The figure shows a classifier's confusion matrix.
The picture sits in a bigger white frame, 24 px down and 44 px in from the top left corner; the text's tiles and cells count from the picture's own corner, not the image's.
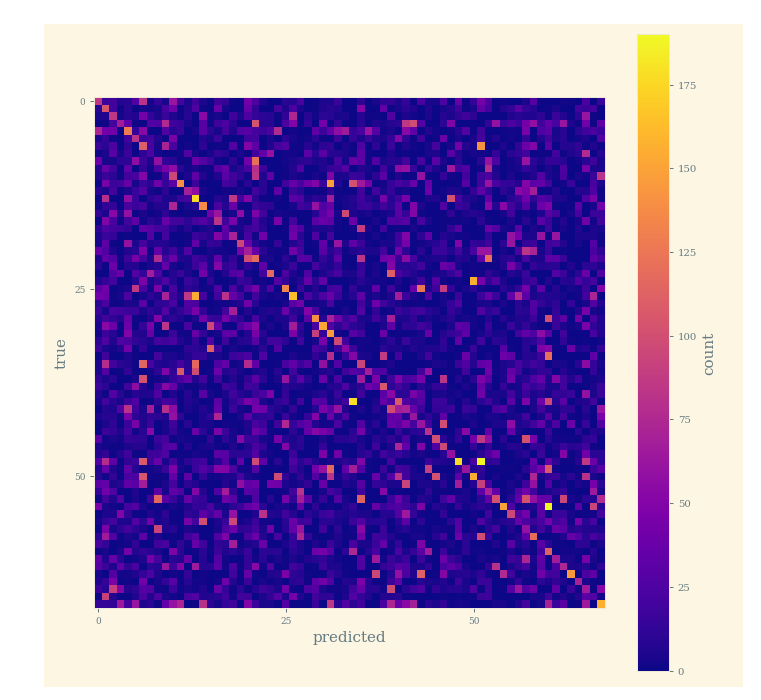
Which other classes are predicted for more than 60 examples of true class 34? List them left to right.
31, 38, 60
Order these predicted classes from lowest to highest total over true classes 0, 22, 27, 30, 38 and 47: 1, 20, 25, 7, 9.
25, 7, 1, 20, 9
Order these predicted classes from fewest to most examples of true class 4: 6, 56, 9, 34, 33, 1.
56, 34, 9, 1, 6, 33
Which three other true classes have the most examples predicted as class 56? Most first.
26, 65, 12
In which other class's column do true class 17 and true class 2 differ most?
35
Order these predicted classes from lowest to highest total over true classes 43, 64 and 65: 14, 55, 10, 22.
14, 22, 10, 55
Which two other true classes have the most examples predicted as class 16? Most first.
42, 15
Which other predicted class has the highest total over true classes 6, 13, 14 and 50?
31
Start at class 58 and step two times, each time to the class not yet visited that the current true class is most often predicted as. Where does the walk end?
41
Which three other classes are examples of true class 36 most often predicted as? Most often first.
11, 13, 44
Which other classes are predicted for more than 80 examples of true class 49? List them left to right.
31, 44, 60
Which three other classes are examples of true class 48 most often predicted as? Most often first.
51, 6, 21
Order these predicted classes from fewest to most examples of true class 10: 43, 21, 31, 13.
13, 31, 43, 21
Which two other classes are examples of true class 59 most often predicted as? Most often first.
18, 43
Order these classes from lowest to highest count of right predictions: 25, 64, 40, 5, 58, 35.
64, 5, 35, 40, 58, 25
